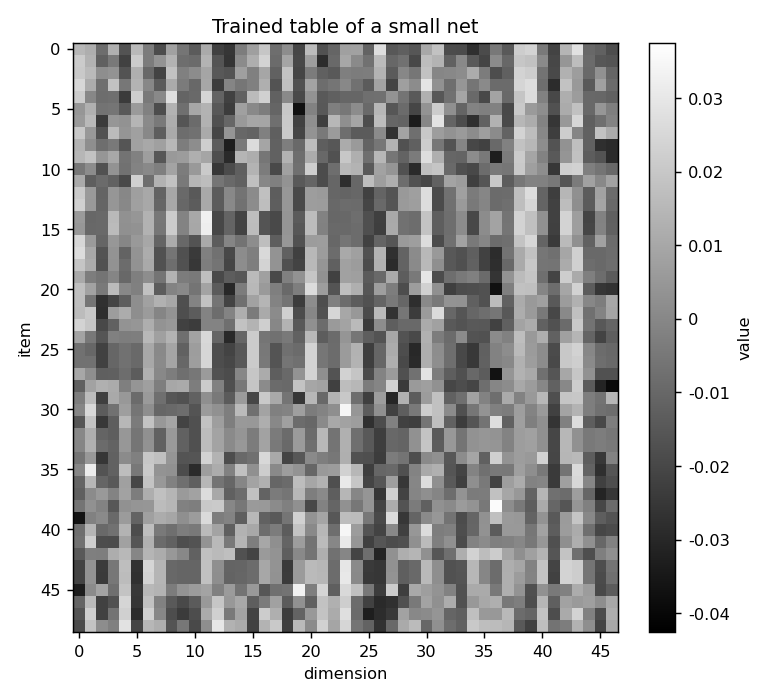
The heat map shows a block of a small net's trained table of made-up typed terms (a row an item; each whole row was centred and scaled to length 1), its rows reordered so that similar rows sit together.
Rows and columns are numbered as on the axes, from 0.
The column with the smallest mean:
41
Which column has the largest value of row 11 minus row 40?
5
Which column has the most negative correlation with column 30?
36
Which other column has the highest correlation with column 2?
9
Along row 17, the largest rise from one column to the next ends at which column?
20
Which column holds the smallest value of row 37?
45
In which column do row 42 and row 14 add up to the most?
11
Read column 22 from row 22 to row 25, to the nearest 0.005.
0.025 0.005 -0.01 -0.01
